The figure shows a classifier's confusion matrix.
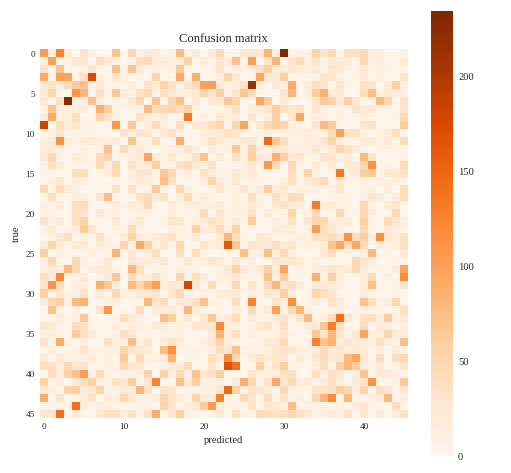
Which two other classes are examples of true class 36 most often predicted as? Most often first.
34, 2
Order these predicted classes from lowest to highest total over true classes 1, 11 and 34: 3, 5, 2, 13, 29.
3, 13, 5, 2, 29
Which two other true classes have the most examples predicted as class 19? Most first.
3, 40
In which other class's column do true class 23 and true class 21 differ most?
42
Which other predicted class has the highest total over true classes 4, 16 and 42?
26
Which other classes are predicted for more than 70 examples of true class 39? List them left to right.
23, 24, 38
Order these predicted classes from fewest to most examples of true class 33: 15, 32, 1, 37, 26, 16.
1, 26, 32, 16, 15, 37
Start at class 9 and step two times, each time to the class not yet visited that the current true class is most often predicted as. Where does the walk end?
30
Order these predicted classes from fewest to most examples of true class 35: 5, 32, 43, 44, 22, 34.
32, 44, 5, 43, 34, 22
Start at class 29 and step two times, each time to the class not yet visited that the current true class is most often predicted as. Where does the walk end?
8
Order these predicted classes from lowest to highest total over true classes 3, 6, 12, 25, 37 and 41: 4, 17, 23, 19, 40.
4, 40, 23, 19, 17
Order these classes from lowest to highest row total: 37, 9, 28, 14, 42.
37, 14, 28, 42, 9
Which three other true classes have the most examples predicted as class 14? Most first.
41, 29, 45
